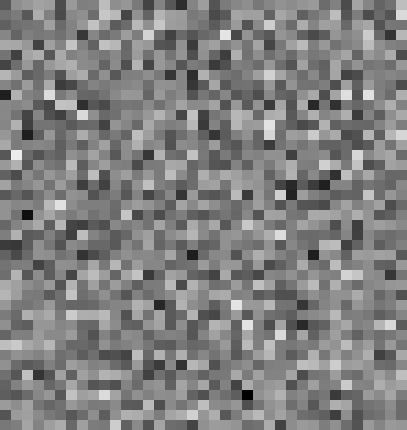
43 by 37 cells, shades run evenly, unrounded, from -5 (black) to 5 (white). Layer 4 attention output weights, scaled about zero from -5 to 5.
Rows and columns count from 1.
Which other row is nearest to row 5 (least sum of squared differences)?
27
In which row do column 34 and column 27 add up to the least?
19
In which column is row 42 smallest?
31
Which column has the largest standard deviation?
18
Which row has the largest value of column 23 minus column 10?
23
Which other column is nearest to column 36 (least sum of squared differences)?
35
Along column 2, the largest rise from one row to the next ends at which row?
16
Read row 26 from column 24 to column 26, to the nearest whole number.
2 1 0
